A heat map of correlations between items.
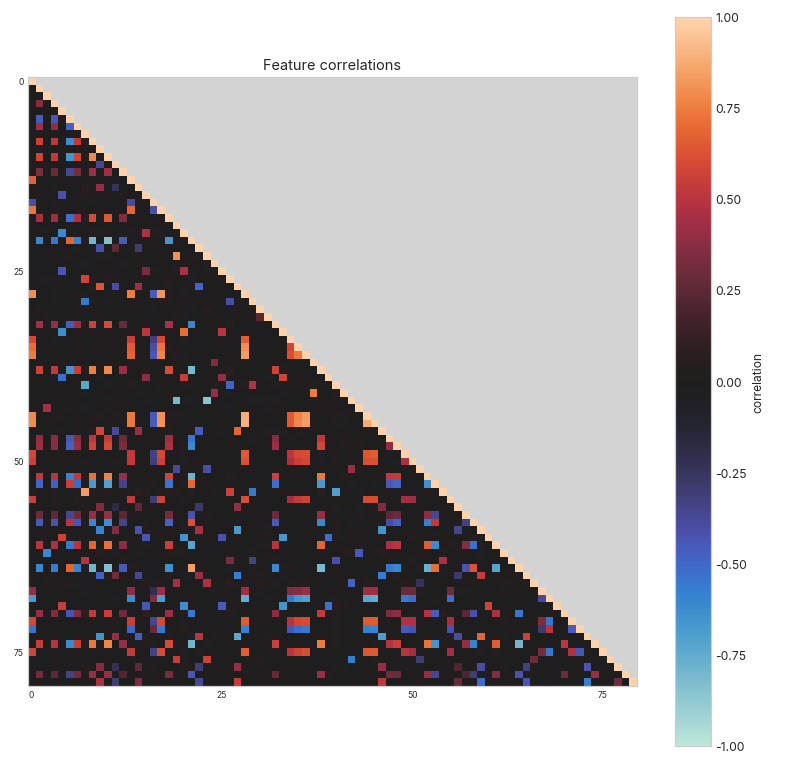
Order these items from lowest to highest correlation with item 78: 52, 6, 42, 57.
42, 57, 6, 52
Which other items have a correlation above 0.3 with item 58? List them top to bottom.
5, 21, 53, 64
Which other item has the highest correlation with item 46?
27
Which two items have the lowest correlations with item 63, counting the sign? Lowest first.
40, 29
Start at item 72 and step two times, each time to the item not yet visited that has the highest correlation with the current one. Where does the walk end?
16
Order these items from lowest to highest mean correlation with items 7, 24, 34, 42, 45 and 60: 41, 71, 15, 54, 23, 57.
23, 15, 57, 41, 54, 71
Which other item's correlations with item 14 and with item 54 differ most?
7
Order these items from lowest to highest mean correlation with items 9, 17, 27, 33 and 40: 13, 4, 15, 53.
4, 53, 15, 13
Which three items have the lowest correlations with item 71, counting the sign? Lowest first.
68, 72, 16
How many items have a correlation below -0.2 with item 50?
3
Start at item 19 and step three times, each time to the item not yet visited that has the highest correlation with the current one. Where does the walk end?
66
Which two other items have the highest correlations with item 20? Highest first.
33, 39
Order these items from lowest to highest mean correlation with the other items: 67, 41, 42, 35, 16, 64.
64, 16, 42, 41, 67, 35
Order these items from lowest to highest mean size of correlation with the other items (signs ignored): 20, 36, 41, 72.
41, 20, 72, 36
